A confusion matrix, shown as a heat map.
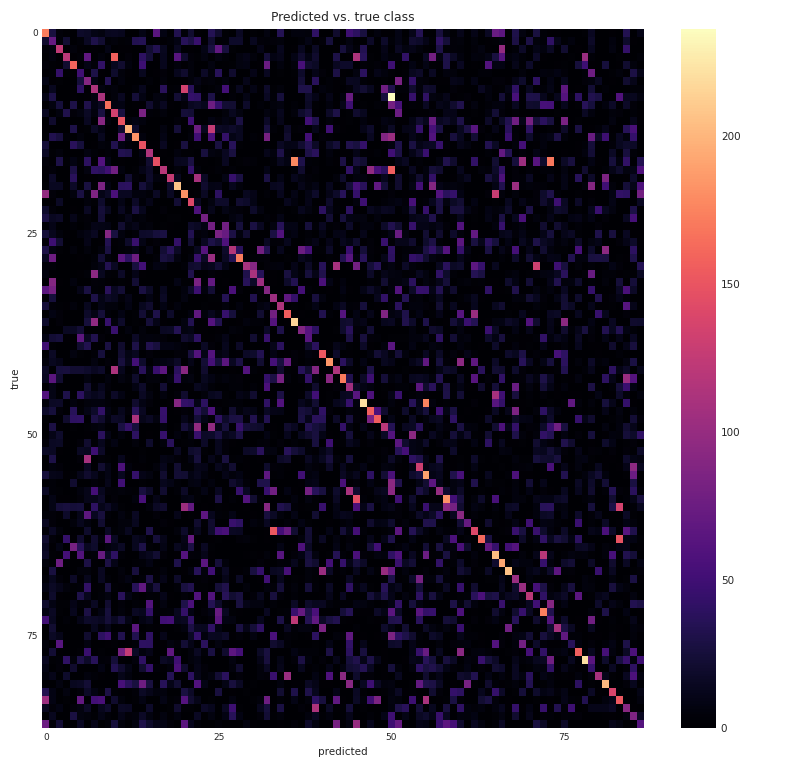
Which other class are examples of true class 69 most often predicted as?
14
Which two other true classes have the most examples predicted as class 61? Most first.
81, 36
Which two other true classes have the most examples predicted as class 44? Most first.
57, 81
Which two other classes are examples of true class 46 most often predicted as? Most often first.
55, 19
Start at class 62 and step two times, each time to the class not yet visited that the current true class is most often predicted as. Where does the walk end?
35
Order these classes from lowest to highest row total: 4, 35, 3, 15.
15, 4, 35, 3
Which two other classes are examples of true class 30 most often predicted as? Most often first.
7, 79
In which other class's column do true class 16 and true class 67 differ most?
36
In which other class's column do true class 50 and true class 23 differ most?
53
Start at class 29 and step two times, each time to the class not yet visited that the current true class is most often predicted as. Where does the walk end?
73
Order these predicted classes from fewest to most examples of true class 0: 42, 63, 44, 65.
63, 42, 44, 65
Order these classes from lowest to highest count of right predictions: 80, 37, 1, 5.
5, 1, 37, 80
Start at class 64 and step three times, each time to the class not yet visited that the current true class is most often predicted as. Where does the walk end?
1
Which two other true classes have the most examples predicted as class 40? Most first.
67, 74
